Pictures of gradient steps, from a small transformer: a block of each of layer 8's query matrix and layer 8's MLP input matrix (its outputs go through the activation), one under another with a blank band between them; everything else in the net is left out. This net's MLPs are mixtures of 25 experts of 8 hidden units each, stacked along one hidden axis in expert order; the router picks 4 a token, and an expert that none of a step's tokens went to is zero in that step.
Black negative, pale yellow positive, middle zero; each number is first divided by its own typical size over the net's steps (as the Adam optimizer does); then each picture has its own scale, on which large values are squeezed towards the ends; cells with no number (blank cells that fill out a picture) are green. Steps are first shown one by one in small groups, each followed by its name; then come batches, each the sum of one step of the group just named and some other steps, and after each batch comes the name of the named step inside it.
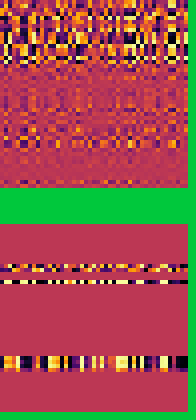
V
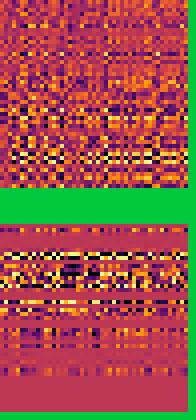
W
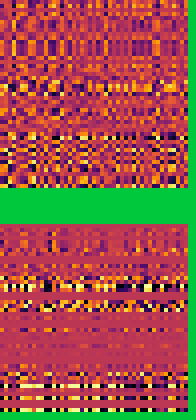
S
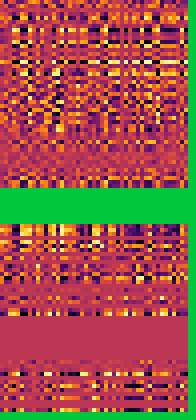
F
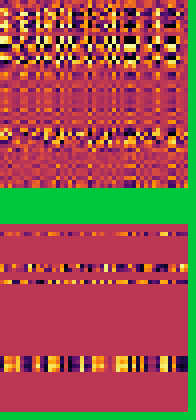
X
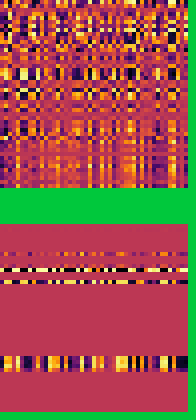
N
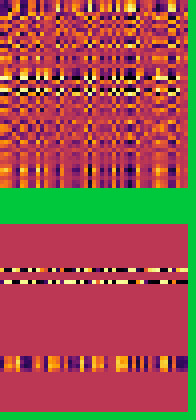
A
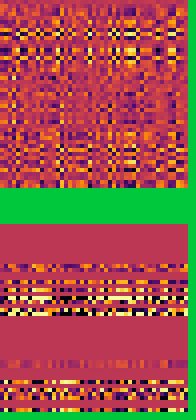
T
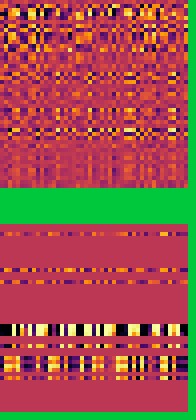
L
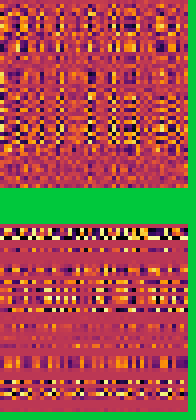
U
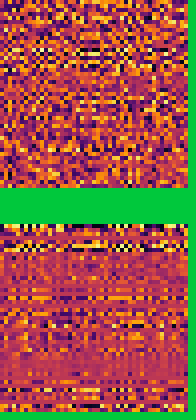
T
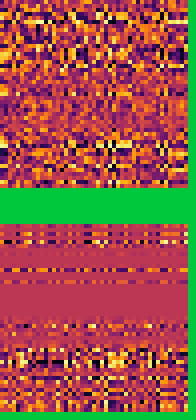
N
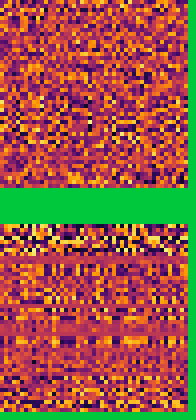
U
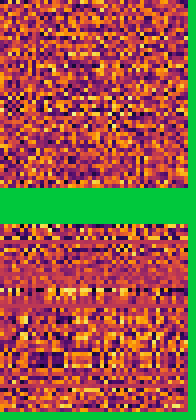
U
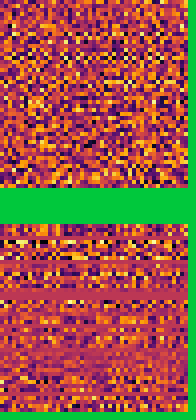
W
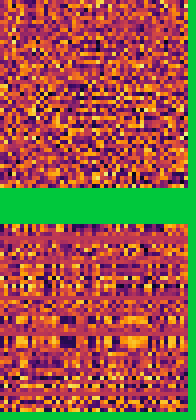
S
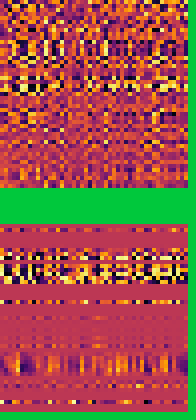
A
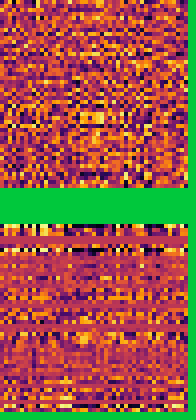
T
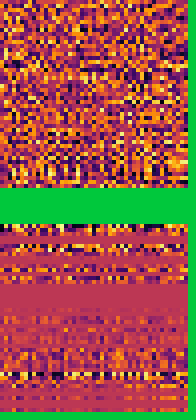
N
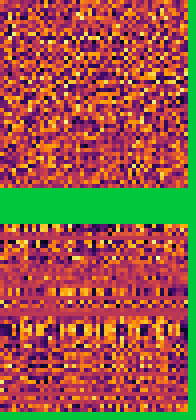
L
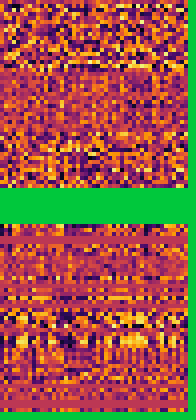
T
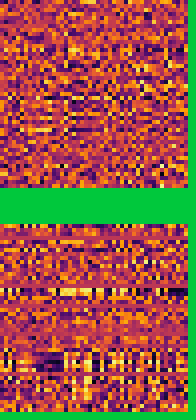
T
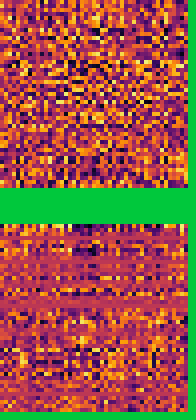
F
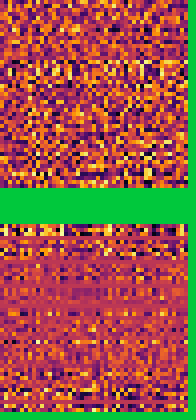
F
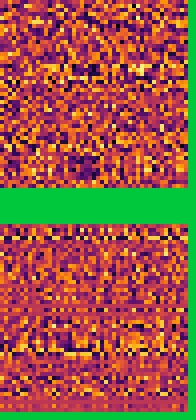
U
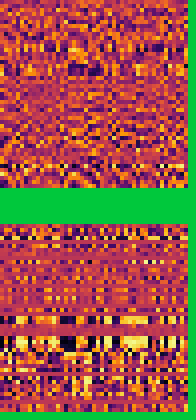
U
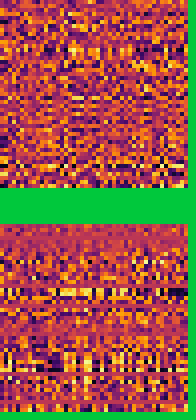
T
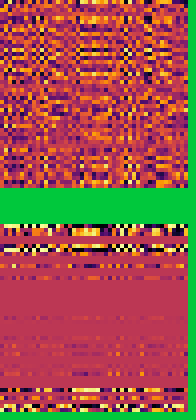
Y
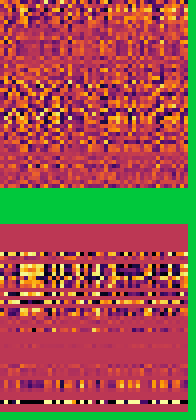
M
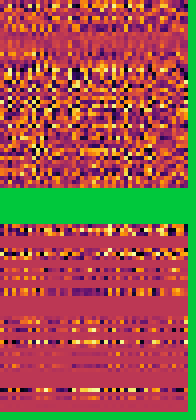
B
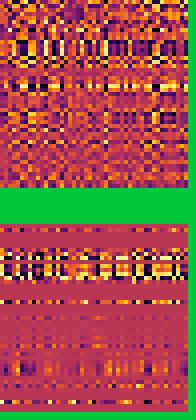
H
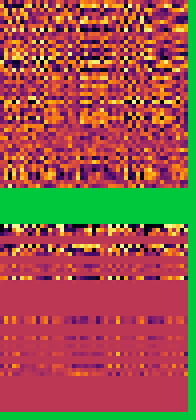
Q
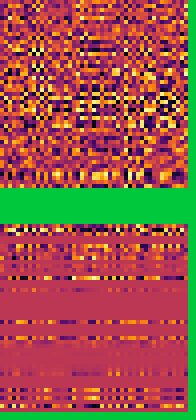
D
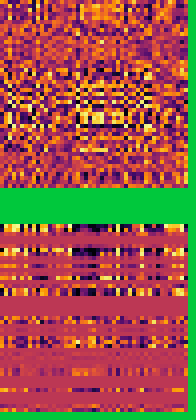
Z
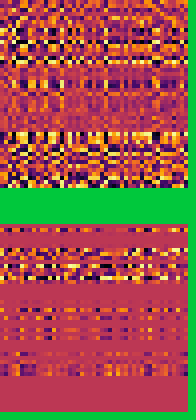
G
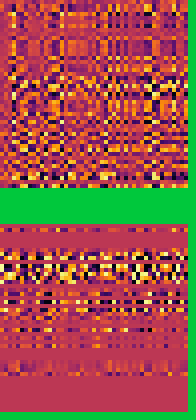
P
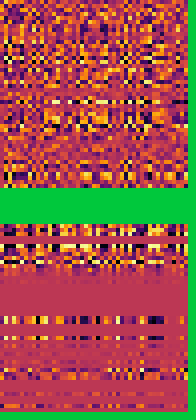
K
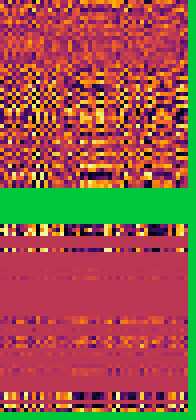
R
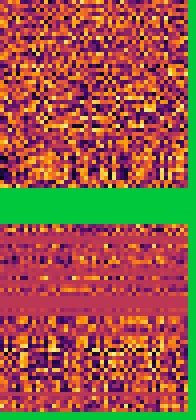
D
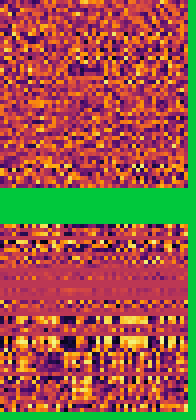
Y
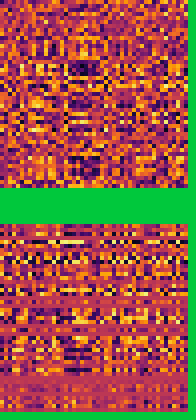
H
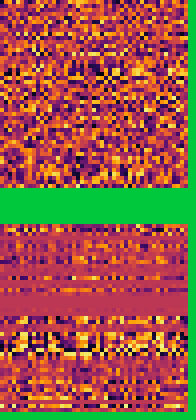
D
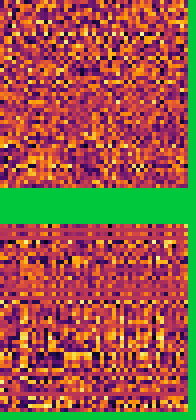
M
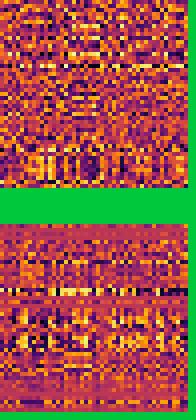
M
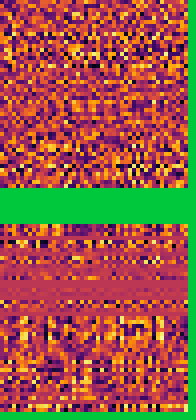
D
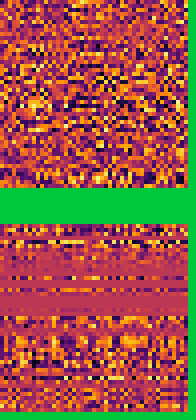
D
